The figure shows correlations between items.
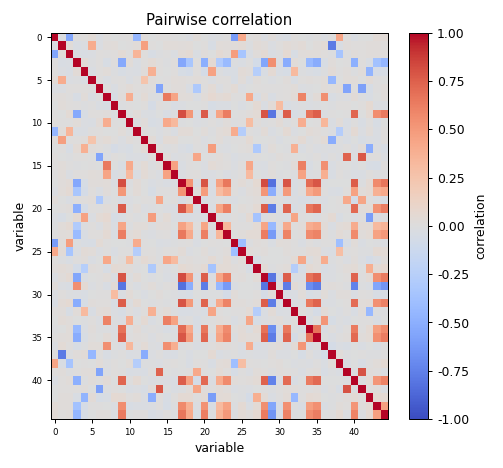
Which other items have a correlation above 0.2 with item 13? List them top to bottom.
4, 21, 32
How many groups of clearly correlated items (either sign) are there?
7
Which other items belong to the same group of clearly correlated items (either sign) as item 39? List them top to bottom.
6, 14, 19, 41
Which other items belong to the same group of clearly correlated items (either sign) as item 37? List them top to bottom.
1, 5, 12
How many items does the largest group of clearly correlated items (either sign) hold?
15
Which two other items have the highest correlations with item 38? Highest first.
0, 25
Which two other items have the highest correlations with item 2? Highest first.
24, 11
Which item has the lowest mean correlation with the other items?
29
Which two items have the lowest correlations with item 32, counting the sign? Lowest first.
42, 27
